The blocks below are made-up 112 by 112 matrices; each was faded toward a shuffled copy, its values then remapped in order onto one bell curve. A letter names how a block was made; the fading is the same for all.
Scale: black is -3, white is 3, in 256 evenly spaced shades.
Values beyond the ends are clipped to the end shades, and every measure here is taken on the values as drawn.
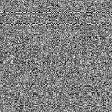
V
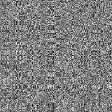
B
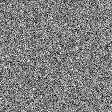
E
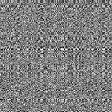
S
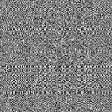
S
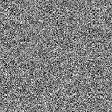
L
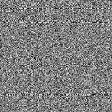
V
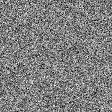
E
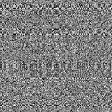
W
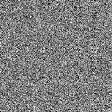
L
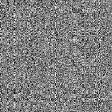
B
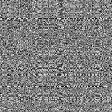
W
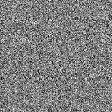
L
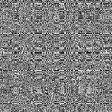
S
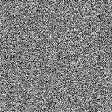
L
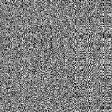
B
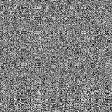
V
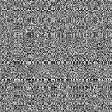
S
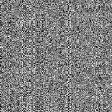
B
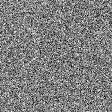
E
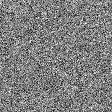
E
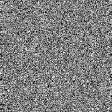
L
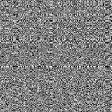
W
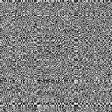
S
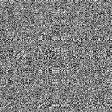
V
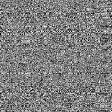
V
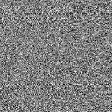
V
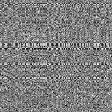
S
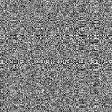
W
